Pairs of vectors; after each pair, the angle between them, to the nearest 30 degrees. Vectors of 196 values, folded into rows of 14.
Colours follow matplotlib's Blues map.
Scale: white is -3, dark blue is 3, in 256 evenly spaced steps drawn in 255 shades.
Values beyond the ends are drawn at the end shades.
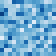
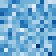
60 degrees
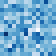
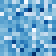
90 degrees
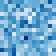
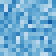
120 degrees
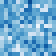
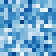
30 degrees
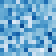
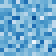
60 degrees
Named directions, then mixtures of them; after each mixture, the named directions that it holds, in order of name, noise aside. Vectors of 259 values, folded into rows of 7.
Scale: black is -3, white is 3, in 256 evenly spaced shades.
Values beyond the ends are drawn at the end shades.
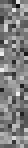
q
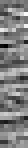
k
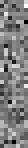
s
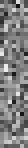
q, s.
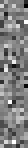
s.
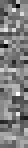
k, q.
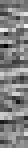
k.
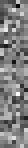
k, q.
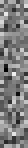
q, s.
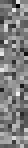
q.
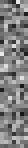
k, q.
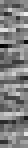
k.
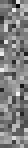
q.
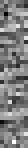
k, s.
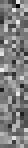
q.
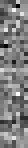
k, q.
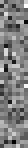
s.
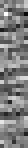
k, s.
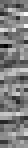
k.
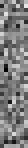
q, s.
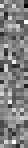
s.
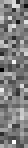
q, s.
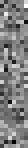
s.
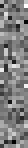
s.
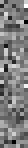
s.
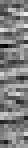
k.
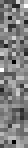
q, s.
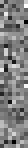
s.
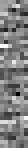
k, q.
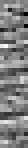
k.
